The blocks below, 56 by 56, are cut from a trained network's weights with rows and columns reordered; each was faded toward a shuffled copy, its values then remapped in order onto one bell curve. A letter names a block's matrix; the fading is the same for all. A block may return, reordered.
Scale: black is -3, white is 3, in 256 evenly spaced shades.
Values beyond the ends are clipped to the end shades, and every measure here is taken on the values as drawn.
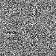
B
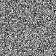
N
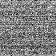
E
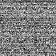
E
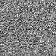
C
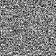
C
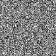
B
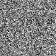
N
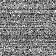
E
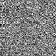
C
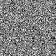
N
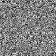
C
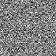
C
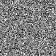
B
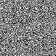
N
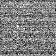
E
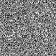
N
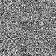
N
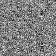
B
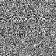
C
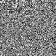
N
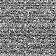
E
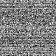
E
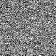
N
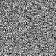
C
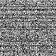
E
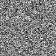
B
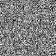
B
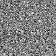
N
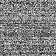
E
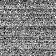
E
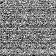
E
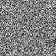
C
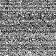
E
